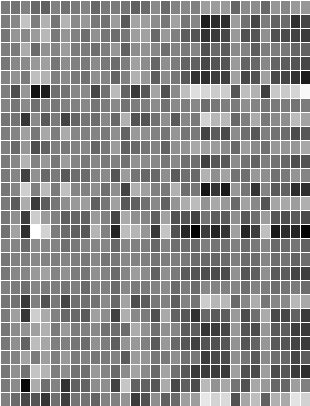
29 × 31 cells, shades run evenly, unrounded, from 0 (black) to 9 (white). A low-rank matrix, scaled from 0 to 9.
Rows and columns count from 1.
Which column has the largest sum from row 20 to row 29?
4
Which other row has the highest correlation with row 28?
13
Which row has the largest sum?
7
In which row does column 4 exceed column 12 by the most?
17
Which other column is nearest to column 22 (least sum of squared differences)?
30
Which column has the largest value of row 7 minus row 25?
31
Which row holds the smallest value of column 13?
14
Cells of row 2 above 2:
27
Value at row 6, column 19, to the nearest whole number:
3
